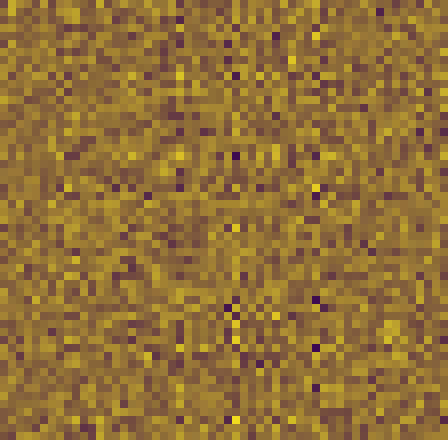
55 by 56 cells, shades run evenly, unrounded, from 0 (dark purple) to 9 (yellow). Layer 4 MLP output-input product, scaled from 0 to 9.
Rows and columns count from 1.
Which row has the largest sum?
26
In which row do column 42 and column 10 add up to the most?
2
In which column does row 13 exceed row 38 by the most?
40
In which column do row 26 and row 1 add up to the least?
37
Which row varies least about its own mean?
27
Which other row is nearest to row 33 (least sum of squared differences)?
15
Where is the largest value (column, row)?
30, 53
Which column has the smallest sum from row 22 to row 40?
6
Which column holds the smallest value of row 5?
35
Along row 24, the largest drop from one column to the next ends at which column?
41
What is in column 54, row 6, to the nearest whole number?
5
